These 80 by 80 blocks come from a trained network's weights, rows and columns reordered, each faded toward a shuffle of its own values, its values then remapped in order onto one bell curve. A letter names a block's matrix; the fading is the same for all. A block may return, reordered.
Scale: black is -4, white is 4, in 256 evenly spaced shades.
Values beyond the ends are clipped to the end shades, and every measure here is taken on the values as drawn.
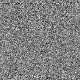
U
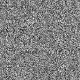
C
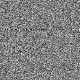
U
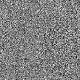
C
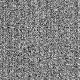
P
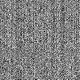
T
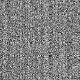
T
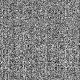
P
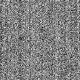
T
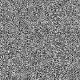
C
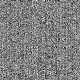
P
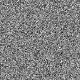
U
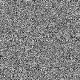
U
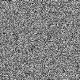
U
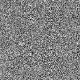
C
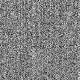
P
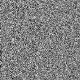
C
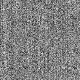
P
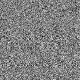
U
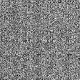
P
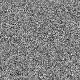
U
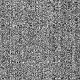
P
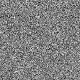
U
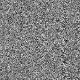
C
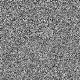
U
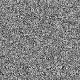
U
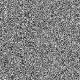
C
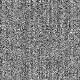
T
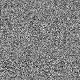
U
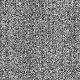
P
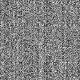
T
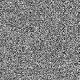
C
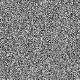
C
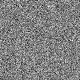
U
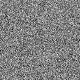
U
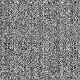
T
